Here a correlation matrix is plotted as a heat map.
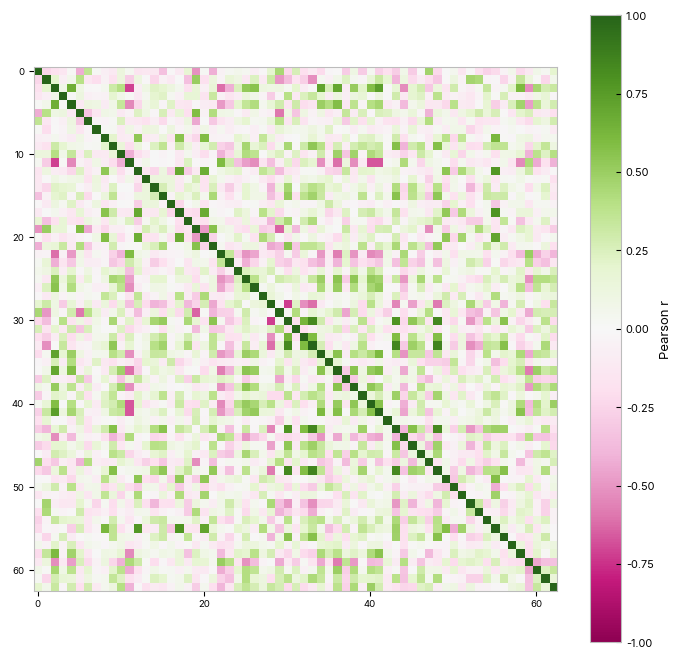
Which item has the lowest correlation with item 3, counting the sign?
28
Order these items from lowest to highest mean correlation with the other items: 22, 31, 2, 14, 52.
22, 52, 31, 14, 2
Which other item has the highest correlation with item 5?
19
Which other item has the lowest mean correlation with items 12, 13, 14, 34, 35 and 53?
47
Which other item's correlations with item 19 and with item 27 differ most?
20
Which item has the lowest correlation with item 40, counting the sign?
11
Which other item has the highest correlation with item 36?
2
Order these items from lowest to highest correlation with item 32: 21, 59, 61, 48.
59, 61, 21, 48
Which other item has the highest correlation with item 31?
29
